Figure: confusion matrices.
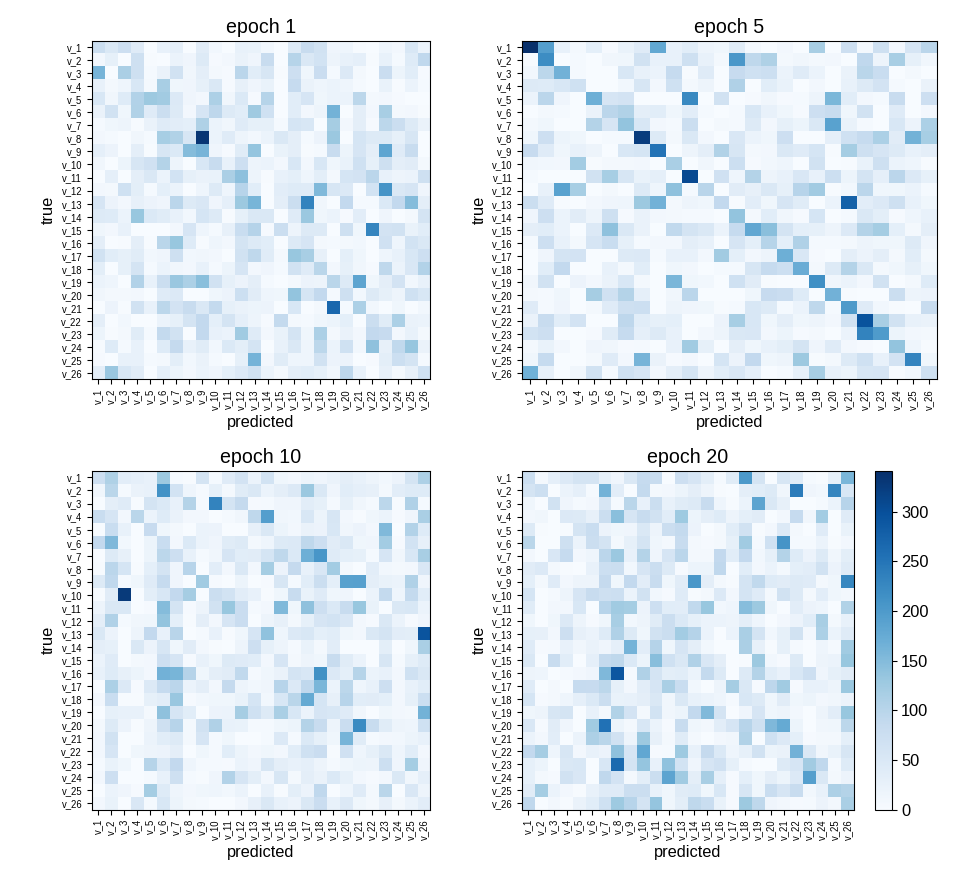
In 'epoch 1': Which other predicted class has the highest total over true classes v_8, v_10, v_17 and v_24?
v_9
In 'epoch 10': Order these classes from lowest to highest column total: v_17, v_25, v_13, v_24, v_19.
v_24, v_13, v_19, v_25, v_17
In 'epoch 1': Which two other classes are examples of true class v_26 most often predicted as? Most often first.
v_2, v_20
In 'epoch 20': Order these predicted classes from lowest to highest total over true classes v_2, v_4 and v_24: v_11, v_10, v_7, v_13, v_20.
v_20, v_11, v_10, v_13, v_7
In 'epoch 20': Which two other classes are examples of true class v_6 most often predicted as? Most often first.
v_21, v_18
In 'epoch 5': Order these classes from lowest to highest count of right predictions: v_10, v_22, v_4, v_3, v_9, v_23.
v_4, v_10, v_3, v_23, v_9, v_22
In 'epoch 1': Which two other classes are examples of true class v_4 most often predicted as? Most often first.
v_6, v_16
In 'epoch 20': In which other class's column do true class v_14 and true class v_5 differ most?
v_9
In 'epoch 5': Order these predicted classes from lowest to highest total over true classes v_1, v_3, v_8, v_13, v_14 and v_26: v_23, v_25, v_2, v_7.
v_7, v_25, v_23, v_2
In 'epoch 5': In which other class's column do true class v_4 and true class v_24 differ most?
v_11
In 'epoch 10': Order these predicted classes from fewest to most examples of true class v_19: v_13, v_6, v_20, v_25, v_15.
v_25, v_20, v_13, v_15, v_6
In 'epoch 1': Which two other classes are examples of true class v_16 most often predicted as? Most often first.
v_7, v_6
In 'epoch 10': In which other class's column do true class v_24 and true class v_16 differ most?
v_18
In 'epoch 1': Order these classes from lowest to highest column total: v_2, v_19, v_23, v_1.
v_2, v_1, v_19, v_23
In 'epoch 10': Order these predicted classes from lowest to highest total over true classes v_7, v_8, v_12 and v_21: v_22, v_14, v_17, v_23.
v_22, v_23, v_14, v_17
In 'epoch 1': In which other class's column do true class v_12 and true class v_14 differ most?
v_23
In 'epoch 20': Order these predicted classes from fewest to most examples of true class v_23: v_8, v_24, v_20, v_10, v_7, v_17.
v_20, v_17, v_7, v_24, v_10, v_8
